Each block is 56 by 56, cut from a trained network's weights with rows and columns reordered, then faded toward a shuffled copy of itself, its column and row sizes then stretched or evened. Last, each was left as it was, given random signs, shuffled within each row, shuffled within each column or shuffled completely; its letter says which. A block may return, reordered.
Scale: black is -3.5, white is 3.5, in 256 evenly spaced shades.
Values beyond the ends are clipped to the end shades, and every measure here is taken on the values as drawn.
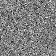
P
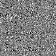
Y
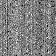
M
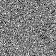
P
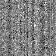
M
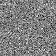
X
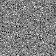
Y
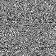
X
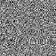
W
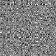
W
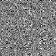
W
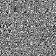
W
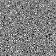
X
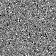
P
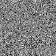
X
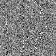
M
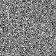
M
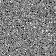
P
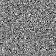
X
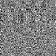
W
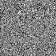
Y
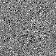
Y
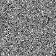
M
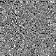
W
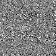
Y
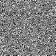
Y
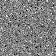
P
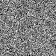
P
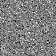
P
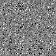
Y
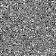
Y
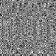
W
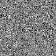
Y
